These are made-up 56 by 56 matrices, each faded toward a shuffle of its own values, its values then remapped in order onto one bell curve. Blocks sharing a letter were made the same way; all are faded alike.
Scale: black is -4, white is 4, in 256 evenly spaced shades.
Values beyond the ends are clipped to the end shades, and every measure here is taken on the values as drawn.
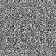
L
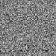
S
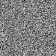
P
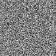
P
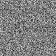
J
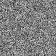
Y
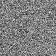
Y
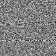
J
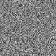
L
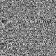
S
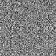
L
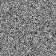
Y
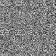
S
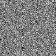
P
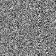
P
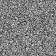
Y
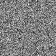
Y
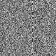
P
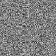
S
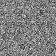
Y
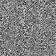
P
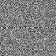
S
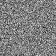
Y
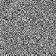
S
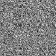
S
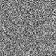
L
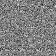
J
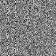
P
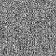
L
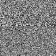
J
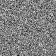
Y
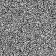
Y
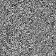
P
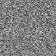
L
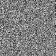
P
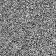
Y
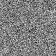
Y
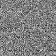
S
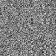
L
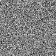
J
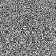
S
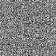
S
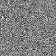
S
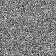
Y
